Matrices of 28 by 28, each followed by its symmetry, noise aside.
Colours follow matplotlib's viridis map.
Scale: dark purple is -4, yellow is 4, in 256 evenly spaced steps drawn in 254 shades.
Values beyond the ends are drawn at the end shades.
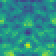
mirrored left to right.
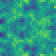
mirrored top to bottom.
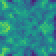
mirrored top to bottom.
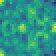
mirrored top to bottom.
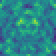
mirrored left to right.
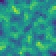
same after a half turn.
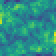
same after a half turn.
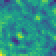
symmetric across the other diagonal.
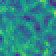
symmetric across the other diagonal.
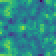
mirrored top to bottom.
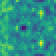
mirrored top to bottom.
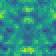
mirrored left to right.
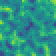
symmetric across the other diagonal.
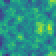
mirrored top to bottom.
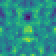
mirrored left to right.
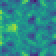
mirrored top to bottom.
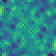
same after a half turn.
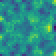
mirrored top to bottom.
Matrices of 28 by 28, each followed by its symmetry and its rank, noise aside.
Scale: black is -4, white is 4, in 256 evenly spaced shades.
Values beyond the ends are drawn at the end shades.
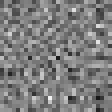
no symmetry, rank four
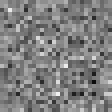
symmetric, rank four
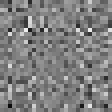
no symmetry, rank three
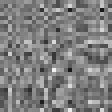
no symmetry, rank three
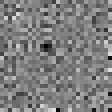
symmetric, rank five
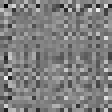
no symmetry, rank three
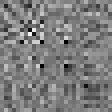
symmetric, rank three
